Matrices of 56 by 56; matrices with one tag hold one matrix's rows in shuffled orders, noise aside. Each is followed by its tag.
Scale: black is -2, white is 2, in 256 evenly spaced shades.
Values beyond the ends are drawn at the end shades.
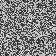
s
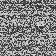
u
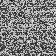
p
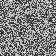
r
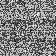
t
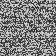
t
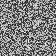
s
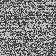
t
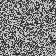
r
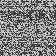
u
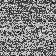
u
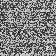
p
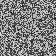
s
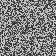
s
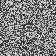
r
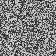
r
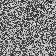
r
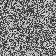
r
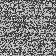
t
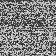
u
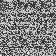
p
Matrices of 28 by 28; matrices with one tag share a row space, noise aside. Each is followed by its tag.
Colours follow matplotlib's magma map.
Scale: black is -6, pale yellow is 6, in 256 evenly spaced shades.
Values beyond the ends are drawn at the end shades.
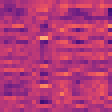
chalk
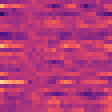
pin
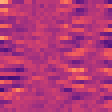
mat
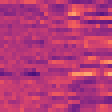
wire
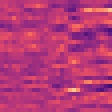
wire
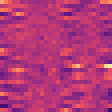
mat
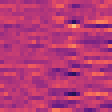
wire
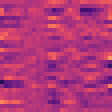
pin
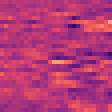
wire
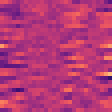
mat
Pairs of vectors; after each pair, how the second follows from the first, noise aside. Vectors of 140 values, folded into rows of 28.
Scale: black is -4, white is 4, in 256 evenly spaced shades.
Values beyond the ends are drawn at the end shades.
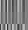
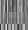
copied.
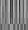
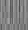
shrunk.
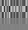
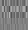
shrunk.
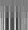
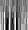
scaled up.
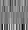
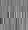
wrapped around, shrunk.
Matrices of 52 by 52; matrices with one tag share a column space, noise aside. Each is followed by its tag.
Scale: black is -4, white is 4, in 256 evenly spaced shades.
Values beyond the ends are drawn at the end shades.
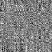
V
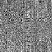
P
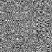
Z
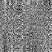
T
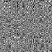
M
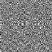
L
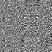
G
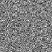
Z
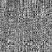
P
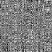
V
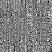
P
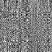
P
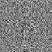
Z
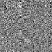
M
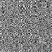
M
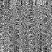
T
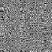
G
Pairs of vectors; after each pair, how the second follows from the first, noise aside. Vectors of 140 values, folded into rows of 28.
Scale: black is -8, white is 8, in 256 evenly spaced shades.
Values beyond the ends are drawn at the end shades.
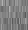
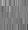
partly zeroed.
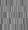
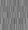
negated, shrunk.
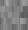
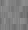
shrunk.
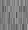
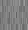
shrunk.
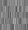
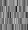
scaled up.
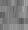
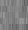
negated, shrunk.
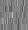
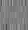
wrapped around, negated, partly zeroed.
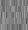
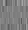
wrapped around, negated, partly zeroed.
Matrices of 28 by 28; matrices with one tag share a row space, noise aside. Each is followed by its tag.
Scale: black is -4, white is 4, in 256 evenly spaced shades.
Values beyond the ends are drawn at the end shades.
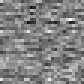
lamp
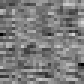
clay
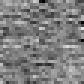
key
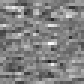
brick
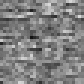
lamp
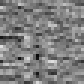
brick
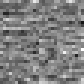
key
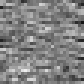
clay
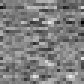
key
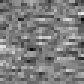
clay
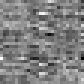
key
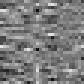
brick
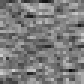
clay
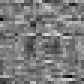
lamp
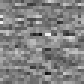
lamp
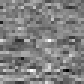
lamp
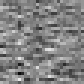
brick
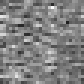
brick
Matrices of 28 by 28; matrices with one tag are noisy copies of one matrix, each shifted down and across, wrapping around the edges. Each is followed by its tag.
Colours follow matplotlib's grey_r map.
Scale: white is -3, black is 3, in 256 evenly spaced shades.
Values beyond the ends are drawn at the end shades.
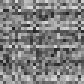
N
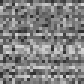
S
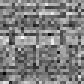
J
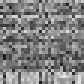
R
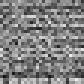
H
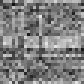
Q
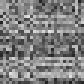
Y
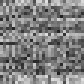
R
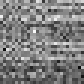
Y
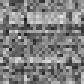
Q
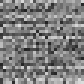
S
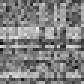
Q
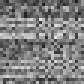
Y
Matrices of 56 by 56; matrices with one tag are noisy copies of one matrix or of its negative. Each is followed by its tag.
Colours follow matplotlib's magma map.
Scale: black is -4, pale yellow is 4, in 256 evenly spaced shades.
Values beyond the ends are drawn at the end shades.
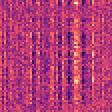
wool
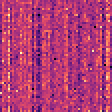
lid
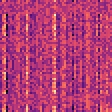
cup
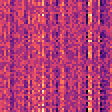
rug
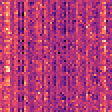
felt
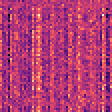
lid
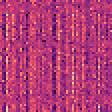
cup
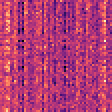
felt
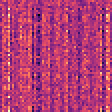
lid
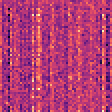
lid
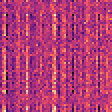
cup
